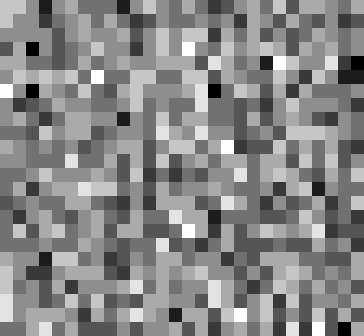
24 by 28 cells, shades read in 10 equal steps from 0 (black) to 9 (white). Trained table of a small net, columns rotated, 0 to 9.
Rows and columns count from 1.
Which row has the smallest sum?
18
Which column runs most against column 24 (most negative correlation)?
3
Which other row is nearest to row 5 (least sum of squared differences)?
11
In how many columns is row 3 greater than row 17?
14
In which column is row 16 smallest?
17
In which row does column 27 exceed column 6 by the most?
21
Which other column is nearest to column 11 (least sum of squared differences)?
5
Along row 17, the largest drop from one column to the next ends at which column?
26
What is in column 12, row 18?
4
